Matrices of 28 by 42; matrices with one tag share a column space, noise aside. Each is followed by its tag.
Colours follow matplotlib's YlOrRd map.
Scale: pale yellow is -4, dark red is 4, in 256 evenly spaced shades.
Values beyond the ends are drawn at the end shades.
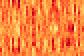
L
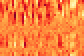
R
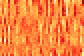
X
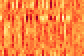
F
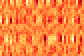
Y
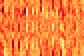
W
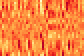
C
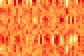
Y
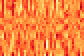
C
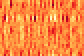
F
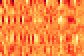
Y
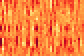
L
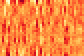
X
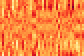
C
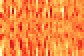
W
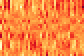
C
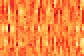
L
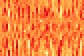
W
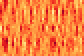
L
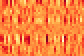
Y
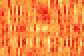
L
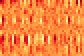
Y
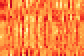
F
